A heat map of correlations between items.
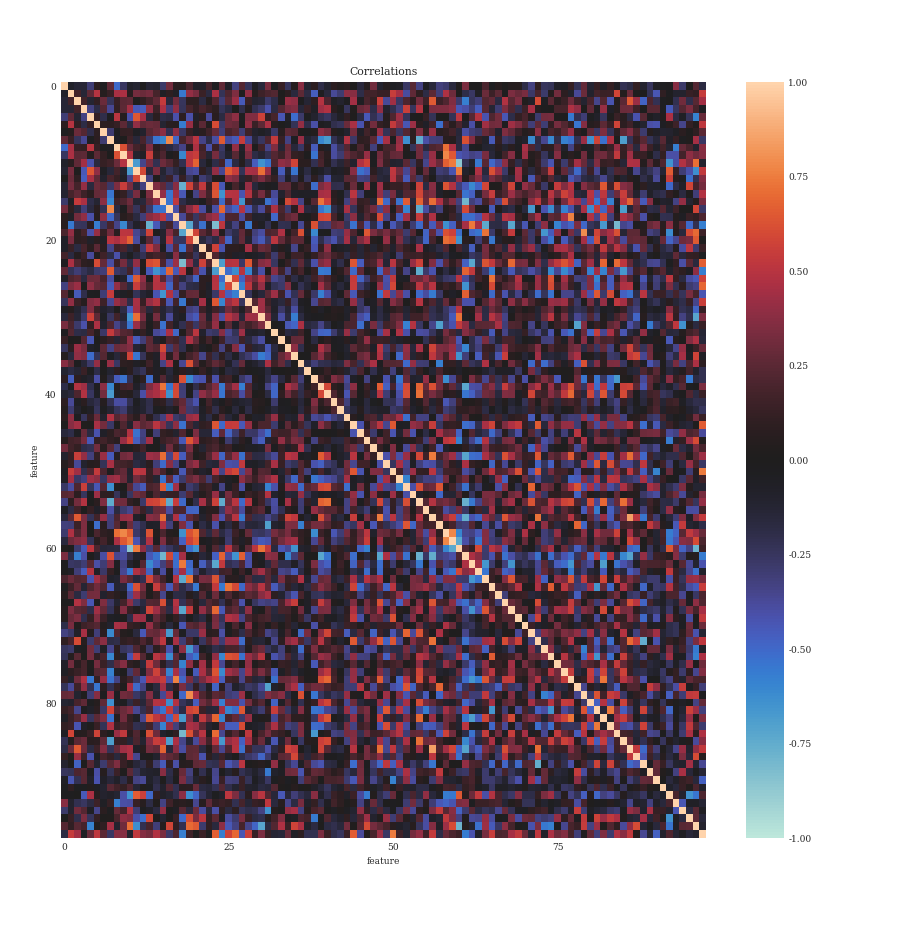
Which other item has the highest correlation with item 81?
83
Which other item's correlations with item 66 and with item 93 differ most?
8
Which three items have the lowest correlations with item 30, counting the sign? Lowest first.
96, 10, 35
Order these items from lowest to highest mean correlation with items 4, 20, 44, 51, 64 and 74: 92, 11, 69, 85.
92, 85, 69, 11
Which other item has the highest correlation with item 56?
86
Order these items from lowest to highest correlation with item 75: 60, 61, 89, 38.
38, 61, 89, 60
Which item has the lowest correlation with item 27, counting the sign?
15
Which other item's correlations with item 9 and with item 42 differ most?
58
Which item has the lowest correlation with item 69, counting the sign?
88
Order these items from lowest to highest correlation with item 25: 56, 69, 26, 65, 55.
56, 55, 69, 26, 65
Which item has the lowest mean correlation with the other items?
18
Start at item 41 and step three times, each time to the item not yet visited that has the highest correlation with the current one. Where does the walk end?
62
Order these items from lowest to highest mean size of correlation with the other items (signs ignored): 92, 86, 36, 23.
36, 92, 86, 23
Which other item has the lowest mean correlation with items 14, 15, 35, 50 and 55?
61
